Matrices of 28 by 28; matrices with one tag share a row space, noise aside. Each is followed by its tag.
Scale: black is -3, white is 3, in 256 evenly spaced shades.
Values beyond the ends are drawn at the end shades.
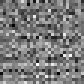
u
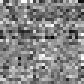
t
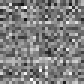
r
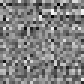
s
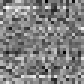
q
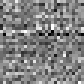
q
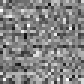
q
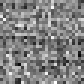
q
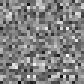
u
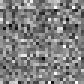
u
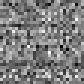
u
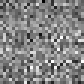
s
